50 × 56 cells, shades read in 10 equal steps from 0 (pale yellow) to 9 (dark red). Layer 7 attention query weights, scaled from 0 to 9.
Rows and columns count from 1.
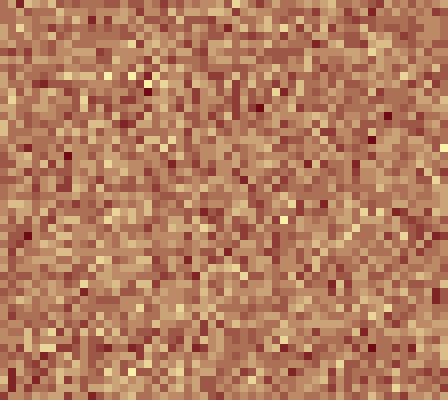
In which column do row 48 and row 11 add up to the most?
5
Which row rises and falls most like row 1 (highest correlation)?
44
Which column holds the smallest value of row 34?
30
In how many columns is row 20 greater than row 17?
18
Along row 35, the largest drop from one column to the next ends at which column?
26
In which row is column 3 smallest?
4
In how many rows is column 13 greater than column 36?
13
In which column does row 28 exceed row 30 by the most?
51
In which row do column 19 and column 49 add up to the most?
12
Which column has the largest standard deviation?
19
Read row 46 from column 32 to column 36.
3 4 5 5 5
